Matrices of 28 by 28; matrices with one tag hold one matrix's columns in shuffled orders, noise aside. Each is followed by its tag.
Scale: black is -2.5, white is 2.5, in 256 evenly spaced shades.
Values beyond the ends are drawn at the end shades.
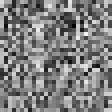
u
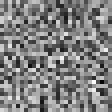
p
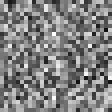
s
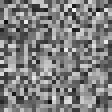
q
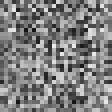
q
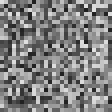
q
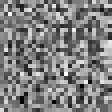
q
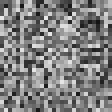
u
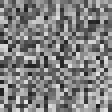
p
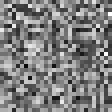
q
